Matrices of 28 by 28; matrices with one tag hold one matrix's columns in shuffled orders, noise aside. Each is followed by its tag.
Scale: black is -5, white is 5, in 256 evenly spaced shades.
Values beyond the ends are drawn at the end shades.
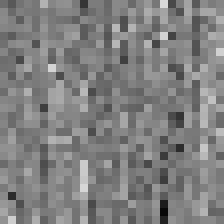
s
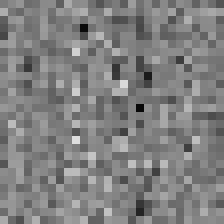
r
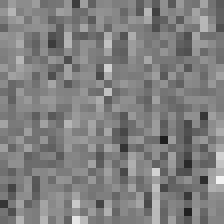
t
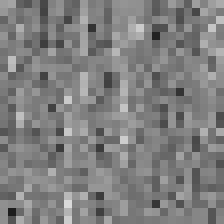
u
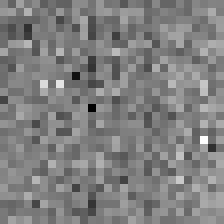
r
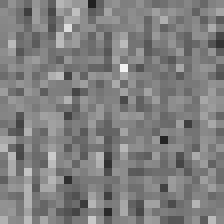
t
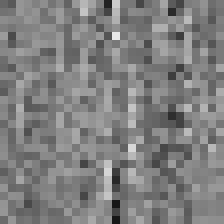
s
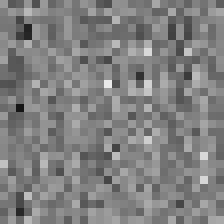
r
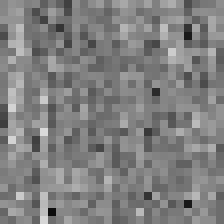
u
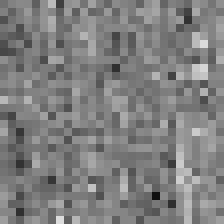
t
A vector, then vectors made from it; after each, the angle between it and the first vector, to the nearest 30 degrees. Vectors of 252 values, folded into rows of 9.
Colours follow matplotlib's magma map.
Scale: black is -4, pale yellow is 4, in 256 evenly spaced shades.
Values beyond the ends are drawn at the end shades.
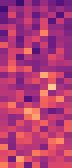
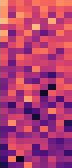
150 degrees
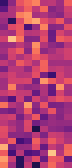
90 degrees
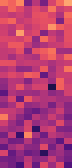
120 degrees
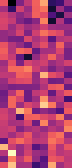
60 degrees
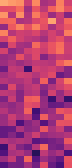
120 degrees
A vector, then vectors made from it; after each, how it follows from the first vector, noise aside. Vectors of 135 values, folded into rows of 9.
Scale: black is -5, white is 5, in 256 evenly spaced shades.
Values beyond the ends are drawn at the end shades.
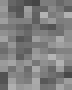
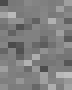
wrapped around, negated, partly zeroed.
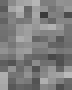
negated.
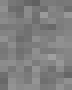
shrunk.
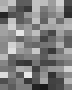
reversed, scaled up.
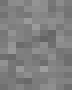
wrapped around, shrunk.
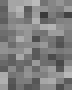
negated.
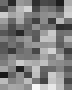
reversed, negated, scaled up.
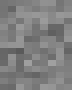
wrapped around, shrunk.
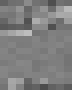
wrapped around, negated, partly zeroed.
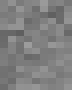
wrapped around, shrunk.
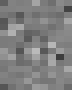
wrapped around, negated, partly zeroed.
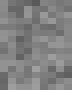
shrunk.
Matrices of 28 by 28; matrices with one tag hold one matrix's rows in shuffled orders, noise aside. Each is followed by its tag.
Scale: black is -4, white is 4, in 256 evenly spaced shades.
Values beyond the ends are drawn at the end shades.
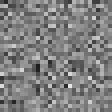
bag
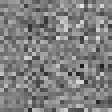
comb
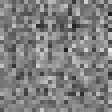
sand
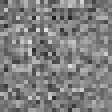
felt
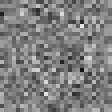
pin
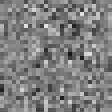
pin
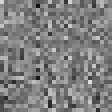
bag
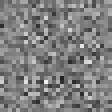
pin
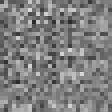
felt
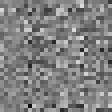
comb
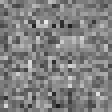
felt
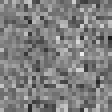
comb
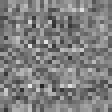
felt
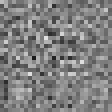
felt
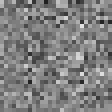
comb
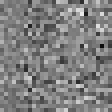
comb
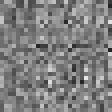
sand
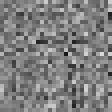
sand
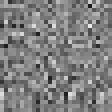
bag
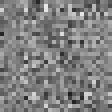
pin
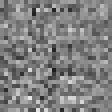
felt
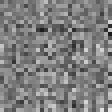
sand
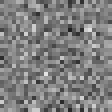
pin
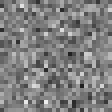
pin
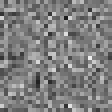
bag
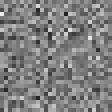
bag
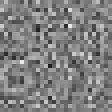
bag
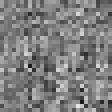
comb
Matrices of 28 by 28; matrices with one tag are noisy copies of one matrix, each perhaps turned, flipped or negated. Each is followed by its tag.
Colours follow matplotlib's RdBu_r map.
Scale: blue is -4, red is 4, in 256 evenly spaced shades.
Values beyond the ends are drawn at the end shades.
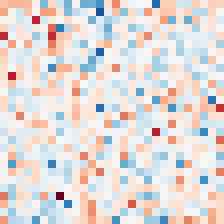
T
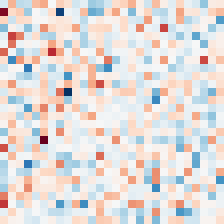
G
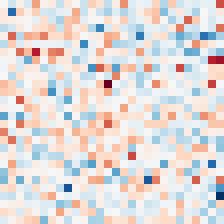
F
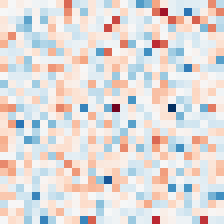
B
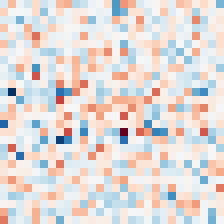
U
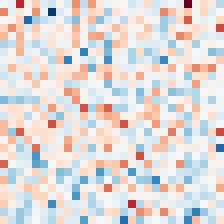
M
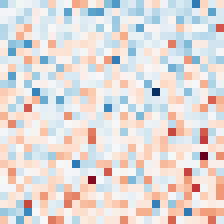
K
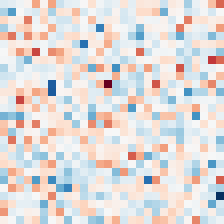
F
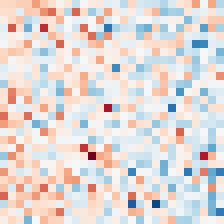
K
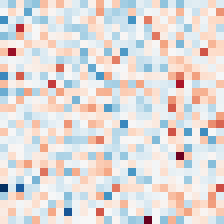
M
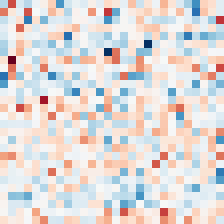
B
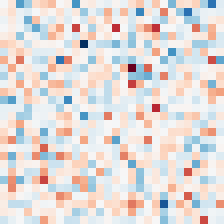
G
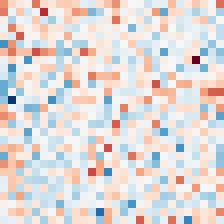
T
